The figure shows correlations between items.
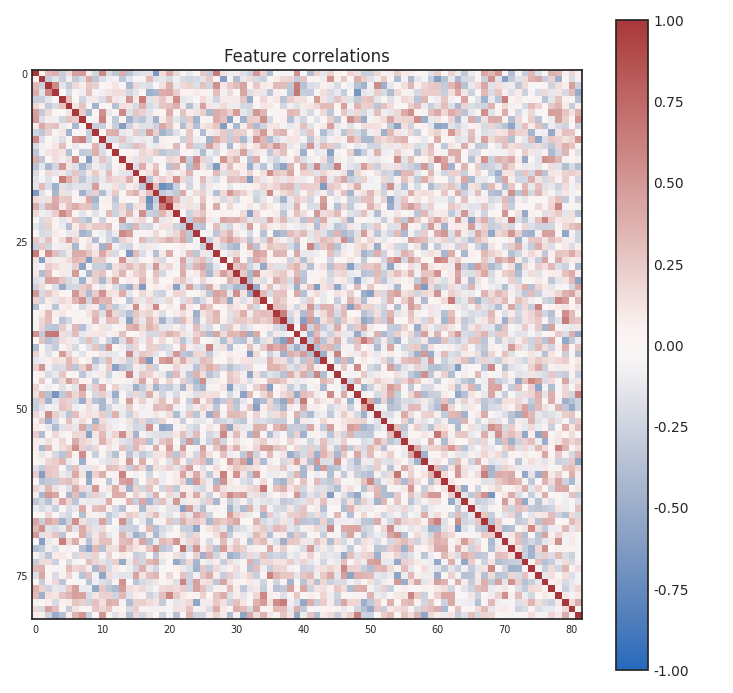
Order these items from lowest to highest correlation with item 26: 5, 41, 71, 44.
5, 71, 44, 41
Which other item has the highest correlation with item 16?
4
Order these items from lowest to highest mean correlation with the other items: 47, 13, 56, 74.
47, 74, 13, 56
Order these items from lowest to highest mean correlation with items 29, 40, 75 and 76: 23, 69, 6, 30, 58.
23, 69, 30, 6, 58
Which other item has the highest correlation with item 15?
35
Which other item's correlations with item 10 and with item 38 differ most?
7
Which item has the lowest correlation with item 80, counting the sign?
50
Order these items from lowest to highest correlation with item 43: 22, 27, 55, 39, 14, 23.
14, 39, 27, 23, 55, 22
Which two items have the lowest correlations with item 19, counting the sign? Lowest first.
17, 53
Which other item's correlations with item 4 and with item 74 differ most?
70
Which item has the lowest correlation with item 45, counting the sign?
32
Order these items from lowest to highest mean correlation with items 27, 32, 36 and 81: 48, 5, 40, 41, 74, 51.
40, 5, 74, 51, 41, 48
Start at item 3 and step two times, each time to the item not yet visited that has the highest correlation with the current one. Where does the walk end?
2
